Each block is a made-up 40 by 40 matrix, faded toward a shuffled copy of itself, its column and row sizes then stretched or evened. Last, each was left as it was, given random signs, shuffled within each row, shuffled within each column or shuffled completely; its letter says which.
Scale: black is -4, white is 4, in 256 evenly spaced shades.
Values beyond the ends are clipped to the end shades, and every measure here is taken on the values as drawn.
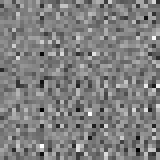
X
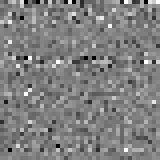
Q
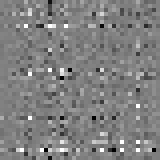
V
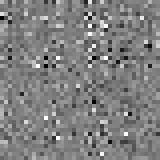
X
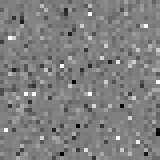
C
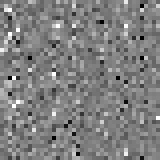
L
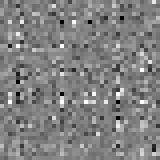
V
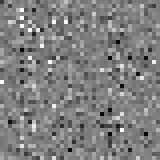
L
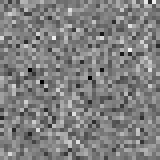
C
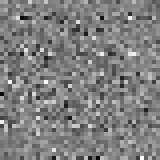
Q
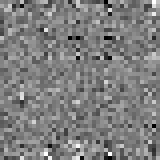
V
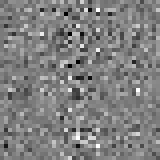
V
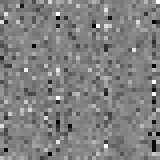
L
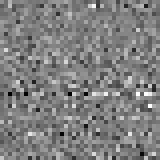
Q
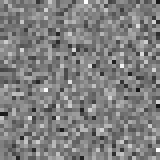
C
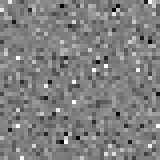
C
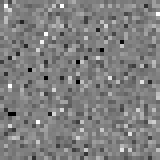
C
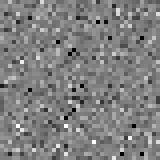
C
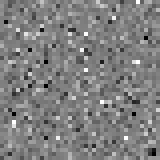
C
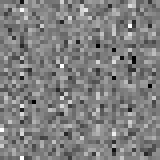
L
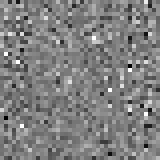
L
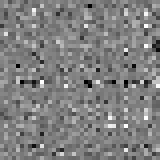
X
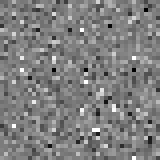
L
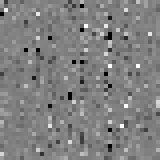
L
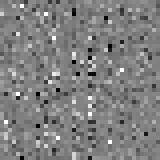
L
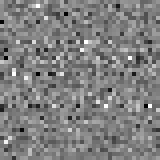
Q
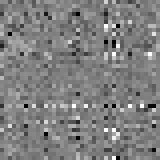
X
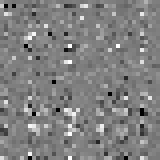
X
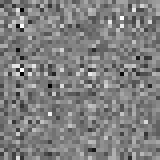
X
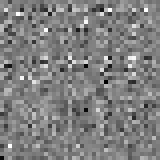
X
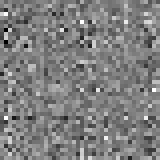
V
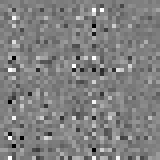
V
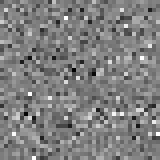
Q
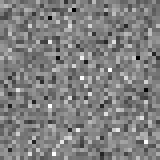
C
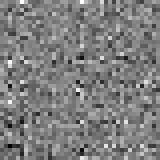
V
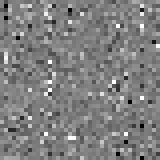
L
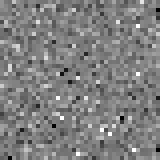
C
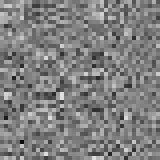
X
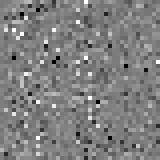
L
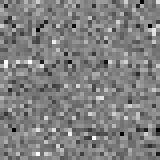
Q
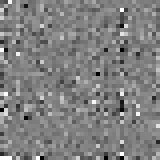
V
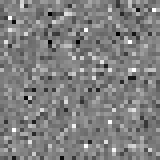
C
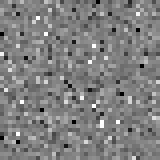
C
